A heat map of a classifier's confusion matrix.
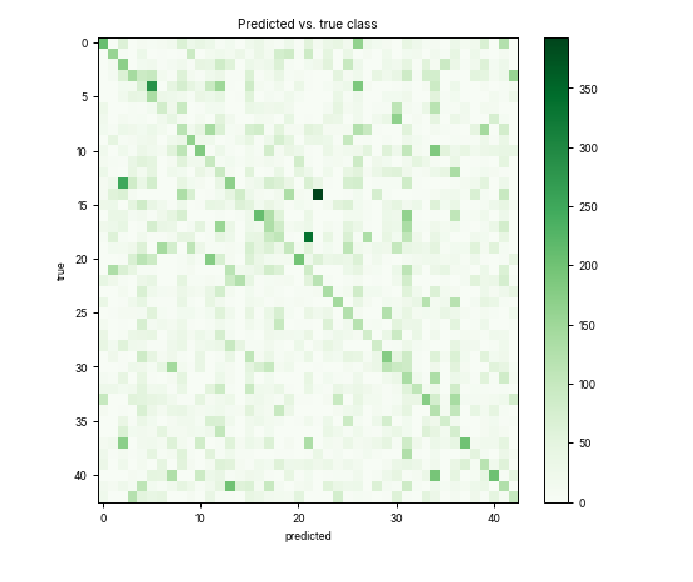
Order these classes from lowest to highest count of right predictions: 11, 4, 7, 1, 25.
7, 4, 11, 25, 1
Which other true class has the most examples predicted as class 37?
39
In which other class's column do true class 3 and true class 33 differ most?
36
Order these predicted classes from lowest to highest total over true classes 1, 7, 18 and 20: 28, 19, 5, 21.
28, 5, 19, 21
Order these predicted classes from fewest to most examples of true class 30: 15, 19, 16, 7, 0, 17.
0, 19, 15, 16, 17, 7
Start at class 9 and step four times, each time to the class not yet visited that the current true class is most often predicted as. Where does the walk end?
4
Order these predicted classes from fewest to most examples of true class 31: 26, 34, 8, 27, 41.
27, 26, 8, 41, 34
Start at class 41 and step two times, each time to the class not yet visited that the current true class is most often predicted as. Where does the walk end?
2
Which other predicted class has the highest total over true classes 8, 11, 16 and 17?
31
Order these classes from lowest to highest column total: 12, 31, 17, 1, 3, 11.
1, 3, 11, 17, 12, 31
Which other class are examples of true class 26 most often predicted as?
18
